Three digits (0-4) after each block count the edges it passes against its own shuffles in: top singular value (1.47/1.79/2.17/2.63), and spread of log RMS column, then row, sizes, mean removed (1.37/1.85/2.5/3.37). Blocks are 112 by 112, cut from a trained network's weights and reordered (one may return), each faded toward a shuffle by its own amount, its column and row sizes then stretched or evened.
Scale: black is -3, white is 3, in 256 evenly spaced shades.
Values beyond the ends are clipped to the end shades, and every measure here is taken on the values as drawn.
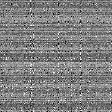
4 3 2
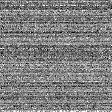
4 0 3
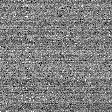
2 1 0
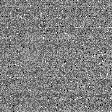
0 2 1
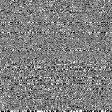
3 0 4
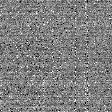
1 2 0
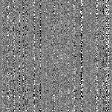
2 4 1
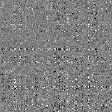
1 3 3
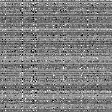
4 3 2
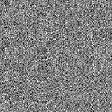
3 2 1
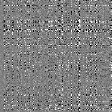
3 4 4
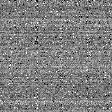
2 2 1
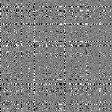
4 4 4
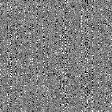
0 4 1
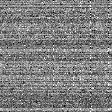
4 2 0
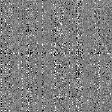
1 4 2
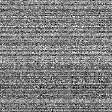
4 2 2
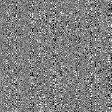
1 4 1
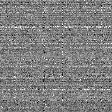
3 2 3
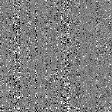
2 4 1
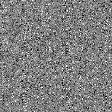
1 2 0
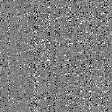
0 4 3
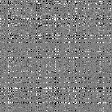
3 4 4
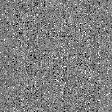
0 3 0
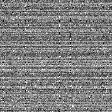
4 2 1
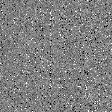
0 2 0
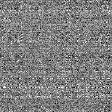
1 3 3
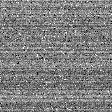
3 0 0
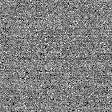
0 1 0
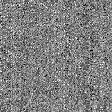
2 1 0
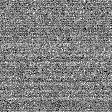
2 0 0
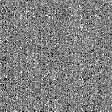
1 1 1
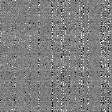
1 4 1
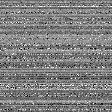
4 0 4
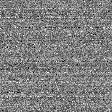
1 0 2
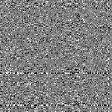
4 3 3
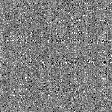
1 1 2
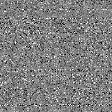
1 1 3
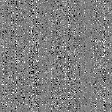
0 4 2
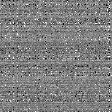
2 3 3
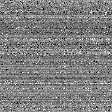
3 1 3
